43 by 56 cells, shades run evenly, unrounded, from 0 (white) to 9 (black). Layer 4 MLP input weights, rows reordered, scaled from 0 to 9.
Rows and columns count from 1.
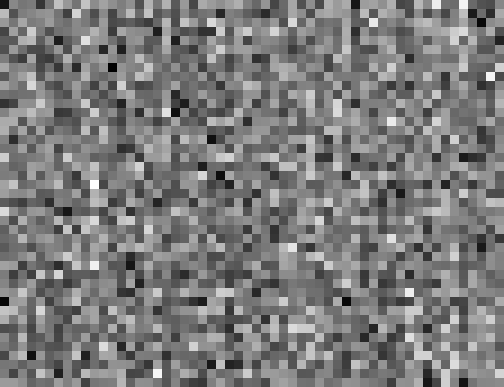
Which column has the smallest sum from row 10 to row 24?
35
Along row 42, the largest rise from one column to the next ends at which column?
19
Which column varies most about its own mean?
52
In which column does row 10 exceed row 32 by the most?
39
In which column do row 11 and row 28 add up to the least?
33
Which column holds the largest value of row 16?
24
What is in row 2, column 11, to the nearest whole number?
6
